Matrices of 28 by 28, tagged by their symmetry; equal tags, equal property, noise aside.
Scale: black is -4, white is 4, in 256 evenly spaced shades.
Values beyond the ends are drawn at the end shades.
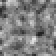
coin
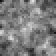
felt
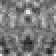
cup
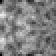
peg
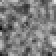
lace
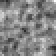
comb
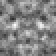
cup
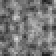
peg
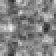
peg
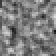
lace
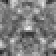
cup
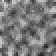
felt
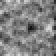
peg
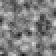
coin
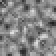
felt
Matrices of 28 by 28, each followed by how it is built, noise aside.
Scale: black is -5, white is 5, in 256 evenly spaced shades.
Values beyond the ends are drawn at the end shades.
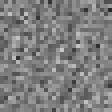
noise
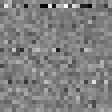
uneven rows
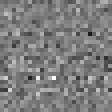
uneven rows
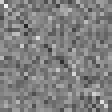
diagonal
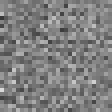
low rank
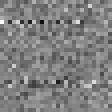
uneven rows
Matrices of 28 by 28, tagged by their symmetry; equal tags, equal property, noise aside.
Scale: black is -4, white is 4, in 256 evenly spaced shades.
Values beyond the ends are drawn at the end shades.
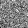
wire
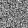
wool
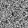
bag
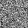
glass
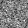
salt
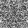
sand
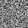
bag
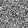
salt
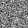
wool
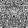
sand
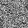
salt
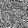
wool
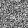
glass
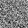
wire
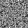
salt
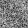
salt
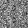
bag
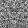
sand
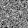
salt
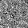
wire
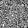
wire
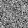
wool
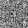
bag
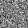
wool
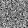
salt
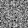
salt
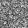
wire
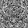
sand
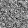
wire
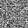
wool
